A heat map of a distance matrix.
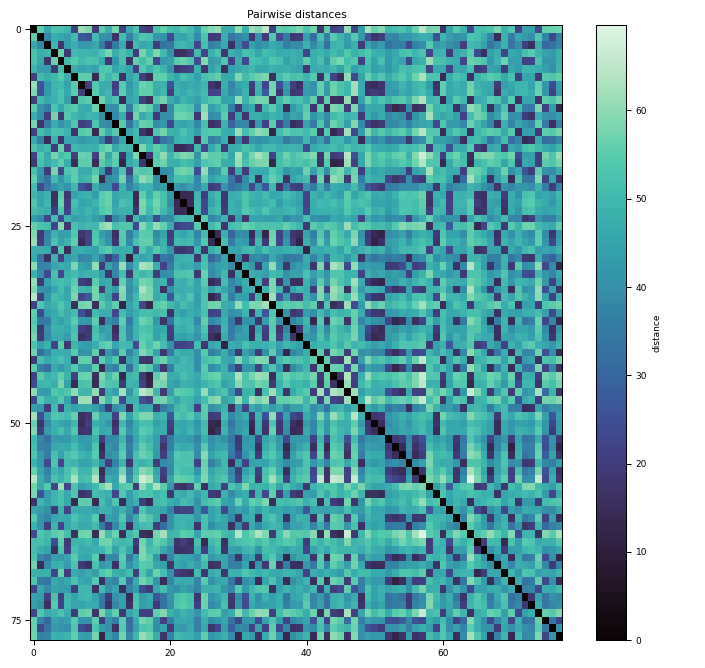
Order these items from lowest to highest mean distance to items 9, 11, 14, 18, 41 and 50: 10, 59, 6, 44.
10, 59, 6, 44
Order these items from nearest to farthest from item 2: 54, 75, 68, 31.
31, 75, 54, 68
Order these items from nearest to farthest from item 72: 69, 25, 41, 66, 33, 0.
41, 33, 0, 66, 69, 25
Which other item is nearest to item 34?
26
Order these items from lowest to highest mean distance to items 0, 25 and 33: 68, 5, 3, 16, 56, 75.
5, 3, 75, 56, 16, 68
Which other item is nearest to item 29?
14
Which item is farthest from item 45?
57
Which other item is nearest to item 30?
77
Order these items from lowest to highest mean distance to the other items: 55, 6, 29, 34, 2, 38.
29, 2, 38, 55, 34, 6
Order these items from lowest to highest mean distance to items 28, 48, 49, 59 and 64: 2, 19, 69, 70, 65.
2, 69, 65, 70, 19
